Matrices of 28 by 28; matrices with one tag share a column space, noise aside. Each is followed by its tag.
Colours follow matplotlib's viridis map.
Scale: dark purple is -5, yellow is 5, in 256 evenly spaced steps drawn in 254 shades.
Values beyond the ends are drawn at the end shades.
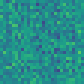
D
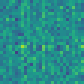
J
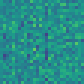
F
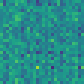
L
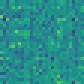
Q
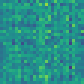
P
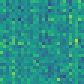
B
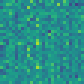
P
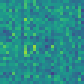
J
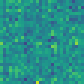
B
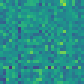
L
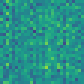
P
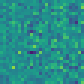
D
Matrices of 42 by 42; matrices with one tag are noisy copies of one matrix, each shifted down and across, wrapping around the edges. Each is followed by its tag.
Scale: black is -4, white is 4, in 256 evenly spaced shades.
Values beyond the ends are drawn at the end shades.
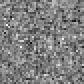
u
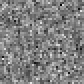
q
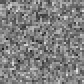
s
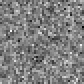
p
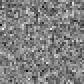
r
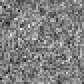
p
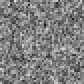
s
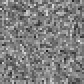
r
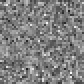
r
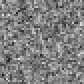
q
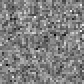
q
